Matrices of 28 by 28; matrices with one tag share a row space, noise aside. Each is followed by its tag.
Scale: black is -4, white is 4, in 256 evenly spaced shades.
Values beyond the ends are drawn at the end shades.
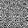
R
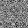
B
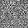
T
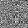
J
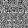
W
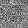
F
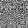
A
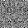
W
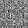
T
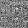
J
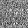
B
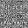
F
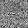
T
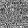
F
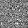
J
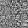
J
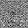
T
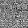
J
